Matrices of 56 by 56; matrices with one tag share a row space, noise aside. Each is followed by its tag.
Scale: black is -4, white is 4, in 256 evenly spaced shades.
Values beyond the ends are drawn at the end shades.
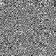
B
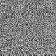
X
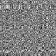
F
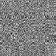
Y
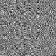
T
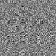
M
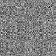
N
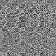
M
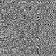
T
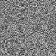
M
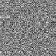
F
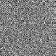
Y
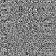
X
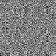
F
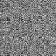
F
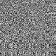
Y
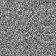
X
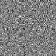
M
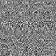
X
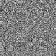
B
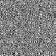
N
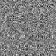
M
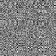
B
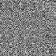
Y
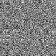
F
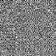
N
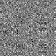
B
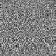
Y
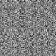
M
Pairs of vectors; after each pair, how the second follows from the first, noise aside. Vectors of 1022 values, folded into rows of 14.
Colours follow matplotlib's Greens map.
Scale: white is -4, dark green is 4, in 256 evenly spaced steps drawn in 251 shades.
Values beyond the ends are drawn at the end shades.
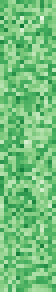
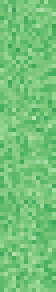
wrapped around, negated, shrunk.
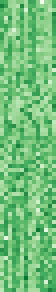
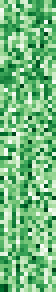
wrapped around, negated, scaled up.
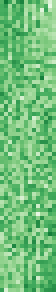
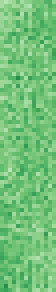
reversed, negated, shrunk.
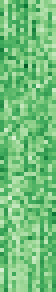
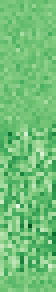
reversed, partly zeroed.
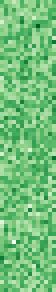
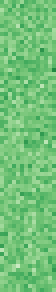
reversed, negated, shrunk.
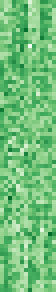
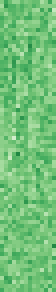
wrapped around, negated, shrunk.
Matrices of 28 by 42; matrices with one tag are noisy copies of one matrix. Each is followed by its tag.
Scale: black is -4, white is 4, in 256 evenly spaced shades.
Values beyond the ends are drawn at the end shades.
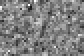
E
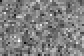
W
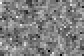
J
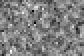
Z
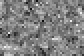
J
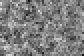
J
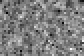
W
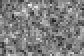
Z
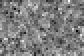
Z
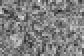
W
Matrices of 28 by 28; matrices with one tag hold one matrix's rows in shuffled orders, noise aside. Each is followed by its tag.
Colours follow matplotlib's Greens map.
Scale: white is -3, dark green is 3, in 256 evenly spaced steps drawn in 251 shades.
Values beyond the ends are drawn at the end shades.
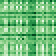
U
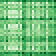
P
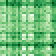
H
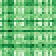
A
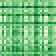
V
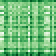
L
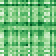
L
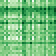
P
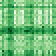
A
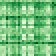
H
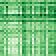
P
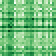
A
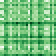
L
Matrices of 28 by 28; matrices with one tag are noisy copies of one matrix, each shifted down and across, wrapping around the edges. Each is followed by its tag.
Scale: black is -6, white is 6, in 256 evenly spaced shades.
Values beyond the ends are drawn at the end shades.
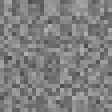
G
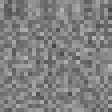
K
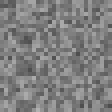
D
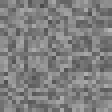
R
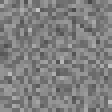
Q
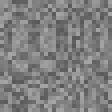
G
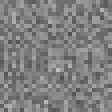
K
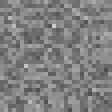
R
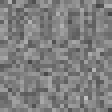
G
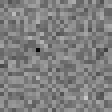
Q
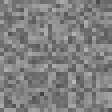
R
